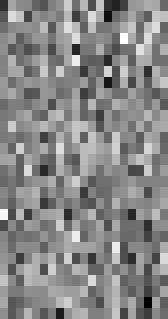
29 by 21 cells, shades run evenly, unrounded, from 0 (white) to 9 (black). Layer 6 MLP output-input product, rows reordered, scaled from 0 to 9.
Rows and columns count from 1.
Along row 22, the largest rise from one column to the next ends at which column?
11
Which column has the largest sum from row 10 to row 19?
6
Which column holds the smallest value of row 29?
15
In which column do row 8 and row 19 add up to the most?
14
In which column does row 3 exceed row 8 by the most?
21
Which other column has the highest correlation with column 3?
20
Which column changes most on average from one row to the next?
10
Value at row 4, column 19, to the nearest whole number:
1
